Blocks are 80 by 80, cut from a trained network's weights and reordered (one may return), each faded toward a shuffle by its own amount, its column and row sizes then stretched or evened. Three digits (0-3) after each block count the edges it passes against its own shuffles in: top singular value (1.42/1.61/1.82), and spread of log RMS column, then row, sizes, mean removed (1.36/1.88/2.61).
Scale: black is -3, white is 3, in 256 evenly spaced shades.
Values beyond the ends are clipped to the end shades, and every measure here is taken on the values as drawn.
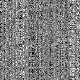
3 3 0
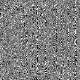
1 3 1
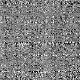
1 1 3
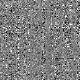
0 3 2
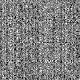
3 0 2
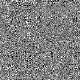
2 2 2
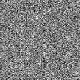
3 1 1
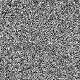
1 0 0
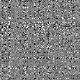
1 3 3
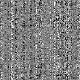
3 3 2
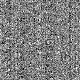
1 1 0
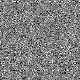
0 1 2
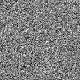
1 0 0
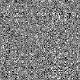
1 3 1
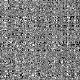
2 1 3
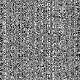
3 3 1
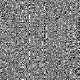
3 3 0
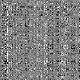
3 3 3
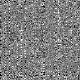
2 3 2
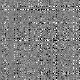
1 3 3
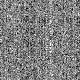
2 1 0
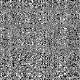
2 1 3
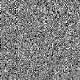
1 2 1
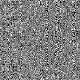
3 3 0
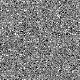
0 1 2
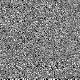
1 1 2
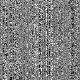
2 3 0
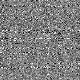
1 1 3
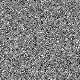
1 0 1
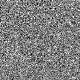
0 0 1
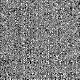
1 1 2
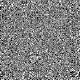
1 2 2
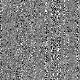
0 3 0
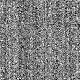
2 0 0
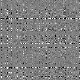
3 3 3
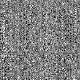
1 2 1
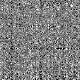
1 1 2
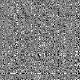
2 3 2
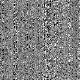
1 3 0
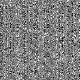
1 3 0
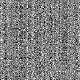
3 2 2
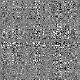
0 3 3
